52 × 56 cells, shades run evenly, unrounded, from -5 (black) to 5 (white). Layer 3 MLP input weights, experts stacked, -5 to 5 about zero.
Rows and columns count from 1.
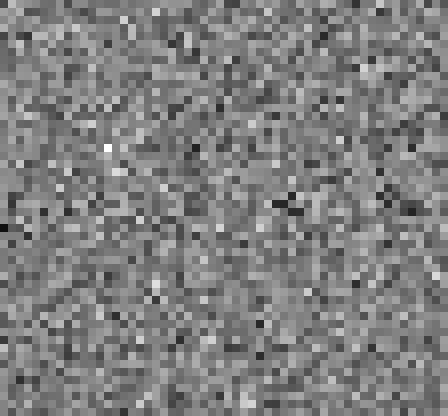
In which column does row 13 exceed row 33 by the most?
29
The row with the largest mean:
4
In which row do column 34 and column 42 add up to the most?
48
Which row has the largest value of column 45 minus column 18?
44
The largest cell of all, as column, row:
14, 19
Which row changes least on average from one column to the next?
34
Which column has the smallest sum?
23
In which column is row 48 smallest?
3
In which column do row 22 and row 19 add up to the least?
25
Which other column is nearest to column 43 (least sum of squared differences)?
42
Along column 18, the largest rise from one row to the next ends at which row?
28
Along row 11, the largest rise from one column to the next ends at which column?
52
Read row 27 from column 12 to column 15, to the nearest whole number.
-1 -1 2 2
